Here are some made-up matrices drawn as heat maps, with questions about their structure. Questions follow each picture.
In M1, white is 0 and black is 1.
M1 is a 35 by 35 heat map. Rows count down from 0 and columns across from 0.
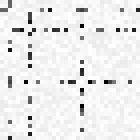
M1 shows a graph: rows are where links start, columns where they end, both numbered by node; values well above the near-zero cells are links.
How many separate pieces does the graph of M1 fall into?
2
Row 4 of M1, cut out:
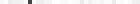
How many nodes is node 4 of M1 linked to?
1
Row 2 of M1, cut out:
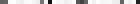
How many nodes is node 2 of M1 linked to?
9
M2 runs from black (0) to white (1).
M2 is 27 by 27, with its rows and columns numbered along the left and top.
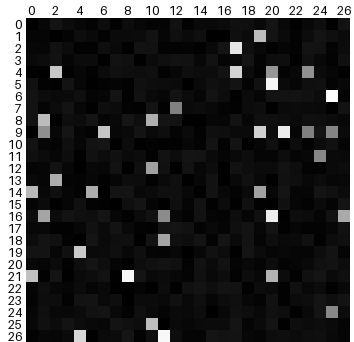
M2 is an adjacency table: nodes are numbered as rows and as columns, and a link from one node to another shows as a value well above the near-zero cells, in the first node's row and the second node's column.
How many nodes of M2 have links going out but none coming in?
6
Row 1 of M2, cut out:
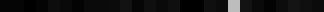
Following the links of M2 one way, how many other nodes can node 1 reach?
6
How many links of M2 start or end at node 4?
6
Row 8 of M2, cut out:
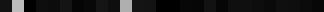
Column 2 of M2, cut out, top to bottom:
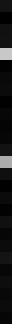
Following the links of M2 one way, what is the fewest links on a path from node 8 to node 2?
4
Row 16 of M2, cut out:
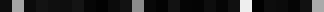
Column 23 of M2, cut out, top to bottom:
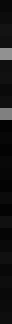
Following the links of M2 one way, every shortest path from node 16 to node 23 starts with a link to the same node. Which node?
node 26
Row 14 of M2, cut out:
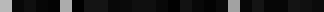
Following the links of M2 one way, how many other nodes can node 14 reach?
8
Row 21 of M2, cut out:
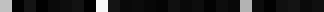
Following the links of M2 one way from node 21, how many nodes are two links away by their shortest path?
2
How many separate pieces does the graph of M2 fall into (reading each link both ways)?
4
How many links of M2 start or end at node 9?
6
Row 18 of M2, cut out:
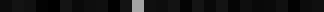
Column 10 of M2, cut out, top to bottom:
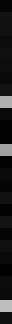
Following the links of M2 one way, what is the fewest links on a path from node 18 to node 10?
4
